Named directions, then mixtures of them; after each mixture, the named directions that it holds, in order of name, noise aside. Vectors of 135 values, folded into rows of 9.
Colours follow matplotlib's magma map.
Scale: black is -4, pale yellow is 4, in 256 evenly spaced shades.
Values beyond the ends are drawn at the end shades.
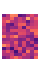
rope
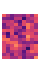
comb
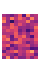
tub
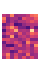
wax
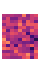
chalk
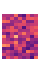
comb, rope, tub.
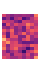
chalk, comb.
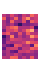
chalk, tub, wax.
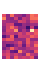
wax.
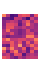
comb, rope.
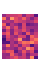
chalk, comb.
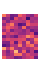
rope.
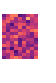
rope.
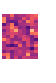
chalk, tub, wax.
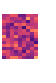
comb, rope.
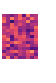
tub.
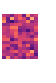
tub.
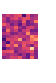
chalk.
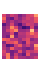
comb, wax.
